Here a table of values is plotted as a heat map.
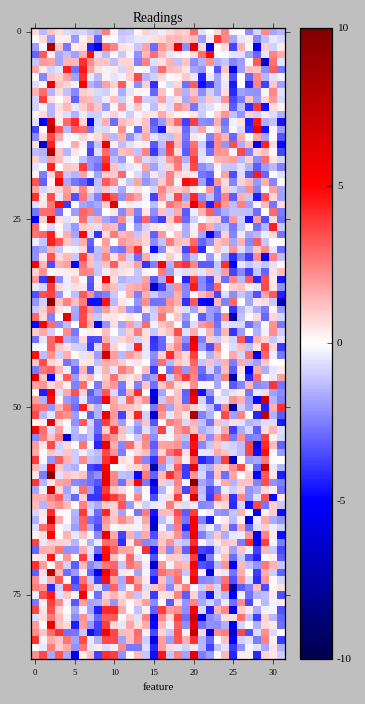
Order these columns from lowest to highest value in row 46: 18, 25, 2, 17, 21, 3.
25, 2, 21, 17, 3, 18
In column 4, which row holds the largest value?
38
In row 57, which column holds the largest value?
10
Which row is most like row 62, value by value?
80
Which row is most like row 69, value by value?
78
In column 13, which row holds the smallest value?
59
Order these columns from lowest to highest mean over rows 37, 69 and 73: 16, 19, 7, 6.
19, 7, 16, 6
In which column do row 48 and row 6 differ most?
20
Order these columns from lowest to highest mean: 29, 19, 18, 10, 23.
19, 23, 29, 10, 18
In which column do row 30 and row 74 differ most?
2
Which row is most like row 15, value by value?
33
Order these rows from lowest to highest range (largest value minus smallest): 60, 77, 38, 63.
63, 77, 38, 60
